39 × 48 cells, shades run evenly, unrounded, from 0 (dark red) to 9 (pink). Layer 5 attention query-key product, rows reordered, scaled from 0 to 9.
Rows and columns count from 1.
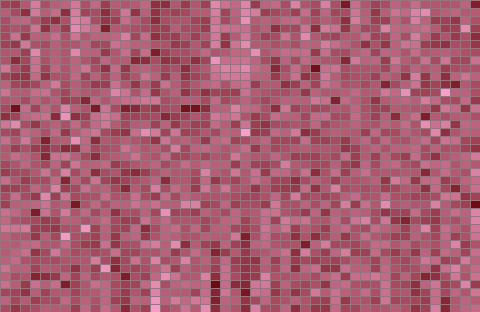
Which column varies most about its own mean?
25
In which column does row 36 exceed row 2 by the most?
16
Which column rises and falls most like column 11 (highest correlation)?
32
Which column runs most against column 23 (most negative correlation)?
13
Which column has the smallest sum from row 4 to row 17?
19
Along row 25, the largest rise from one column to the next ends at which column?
5
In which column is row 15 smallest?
43
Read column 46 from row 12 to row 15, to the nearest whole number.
5 4 6 5
